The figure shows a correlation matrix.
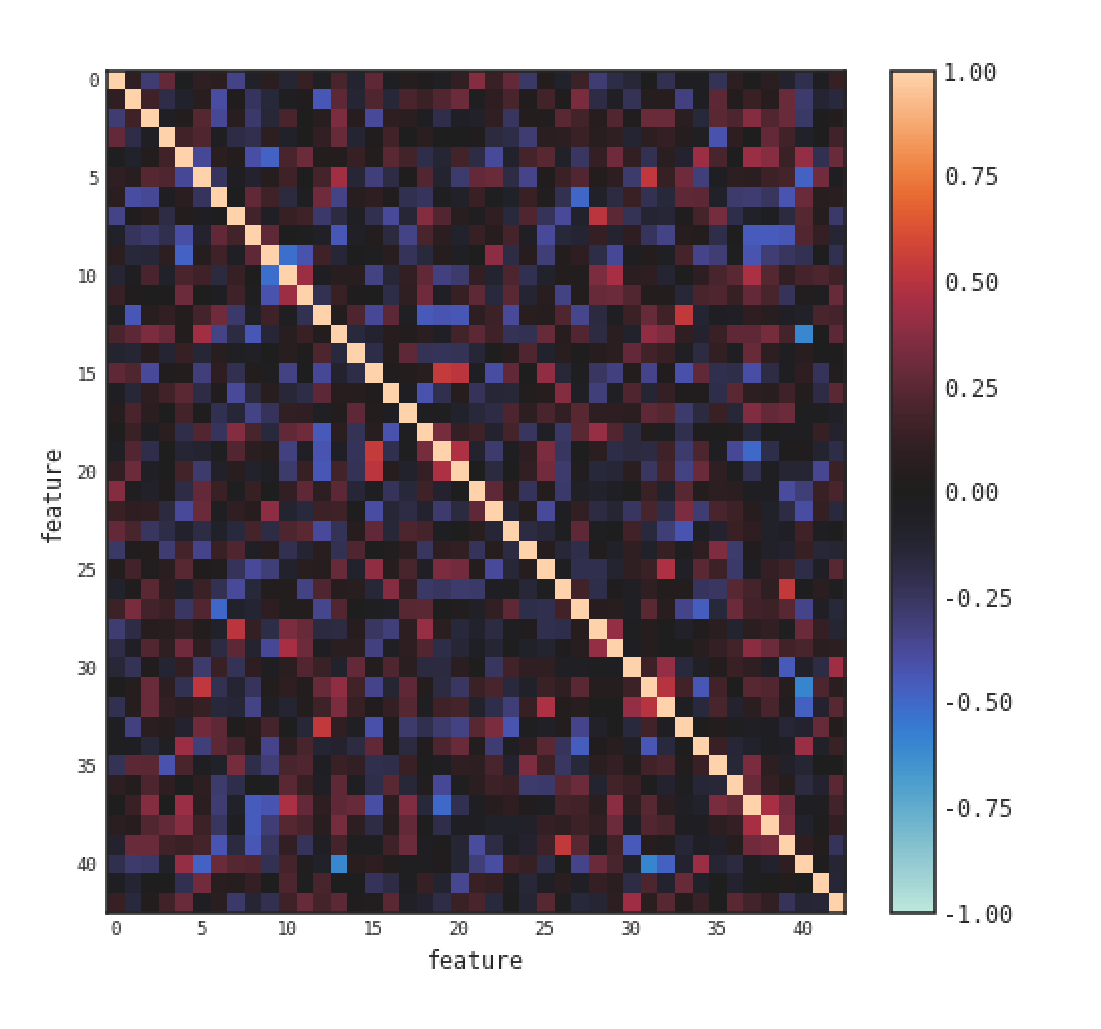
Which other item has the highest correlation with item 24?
35
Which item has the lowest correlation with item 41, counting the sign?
20
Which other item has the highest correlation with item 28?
7
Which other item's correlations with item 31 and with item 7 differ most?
40
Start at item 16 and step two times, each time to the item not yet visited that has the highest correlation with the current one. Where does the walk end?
39
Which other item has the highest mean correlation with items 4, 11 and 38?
37
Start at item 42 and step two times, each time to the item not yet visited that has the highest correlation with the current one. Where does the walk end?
32
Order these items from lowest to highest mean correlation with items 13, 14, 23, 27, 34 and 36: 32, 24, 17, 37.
24, 32, 17, 37
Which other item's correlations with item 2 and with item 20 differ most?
15
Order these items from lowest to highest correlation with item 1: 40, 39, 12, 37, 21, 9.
12, 40, 9, 21, 37, 39
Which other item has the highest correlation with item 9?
22
